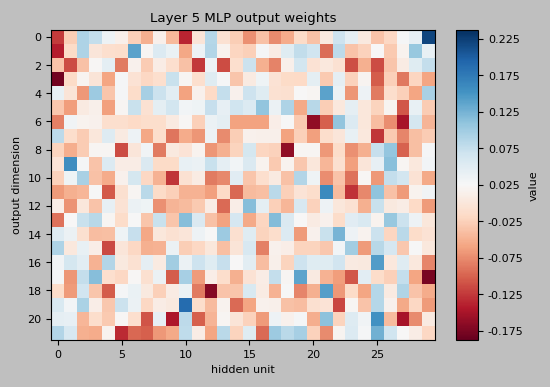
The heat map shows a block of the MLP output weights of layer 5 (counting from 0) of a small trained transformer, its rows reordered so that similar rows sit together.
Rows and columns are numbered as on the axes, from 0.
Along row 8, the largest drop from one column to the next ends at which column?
27
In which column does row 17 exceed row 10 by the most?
3
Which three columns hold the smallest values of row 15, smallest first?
4, 16, 24
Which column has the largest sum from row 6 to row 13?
26
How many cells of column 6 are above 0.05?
4
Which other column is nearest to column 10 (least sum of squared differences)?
17
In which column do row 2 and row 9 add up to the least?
23
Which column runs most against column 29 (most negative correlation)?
10
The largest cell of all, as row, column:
0, 29
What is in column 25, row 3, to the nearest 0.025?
-0.1
